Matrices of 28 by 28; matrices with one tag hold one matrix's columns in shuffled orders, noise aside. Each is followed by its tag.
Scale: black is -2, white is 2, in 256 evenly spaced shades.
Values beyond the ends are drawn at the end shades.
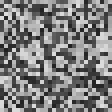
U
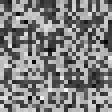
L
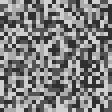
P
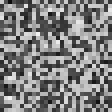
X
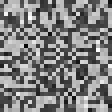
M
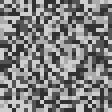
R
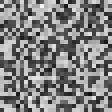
P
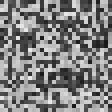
L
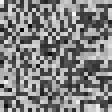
P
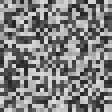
P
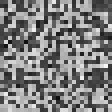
L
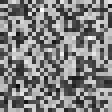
U
